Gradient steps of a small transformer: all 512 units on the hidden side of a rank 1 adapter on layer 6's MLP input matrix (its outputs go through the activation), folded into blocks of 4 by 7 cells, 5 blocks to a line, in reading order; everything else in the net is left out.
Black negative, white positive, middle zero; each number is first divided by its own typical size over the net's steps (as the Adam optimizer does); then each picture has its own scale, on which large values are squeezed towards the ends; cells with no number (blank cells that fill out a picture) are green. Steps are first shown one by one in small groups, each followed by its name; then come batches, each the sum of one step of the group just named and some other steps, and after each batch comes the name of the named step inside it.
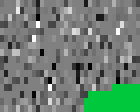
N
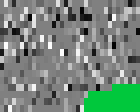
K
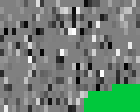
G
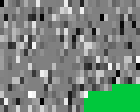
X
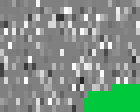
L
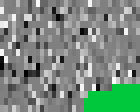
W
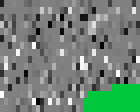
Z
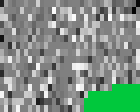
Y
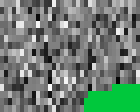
N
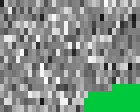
X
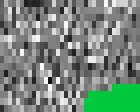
N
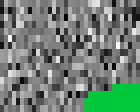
Y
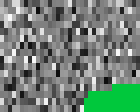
W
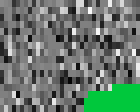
G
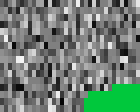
L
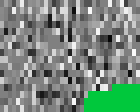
G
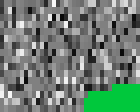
Z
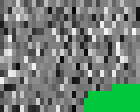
G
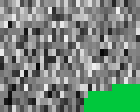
W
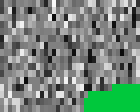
Y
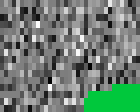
N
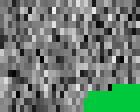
Y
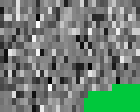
N
